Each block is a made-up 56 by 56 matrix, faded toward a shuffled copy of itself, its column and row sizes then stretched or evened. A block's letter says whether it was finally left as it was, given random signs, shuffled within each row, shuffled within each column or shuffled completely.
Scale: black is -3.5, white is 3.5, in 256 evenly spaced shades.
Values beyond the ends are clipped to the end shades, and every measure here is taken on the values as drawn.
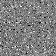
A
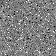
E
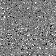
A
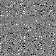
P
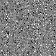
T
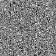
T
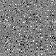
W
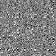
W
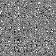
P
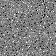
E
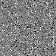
T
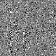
P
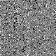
T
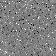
E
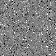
T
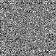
P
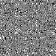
W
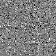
P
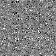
P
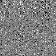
P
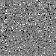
W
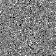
T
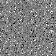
T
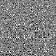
W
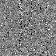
T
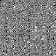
W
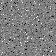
E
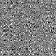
W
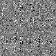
P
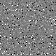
A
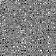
W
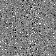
T
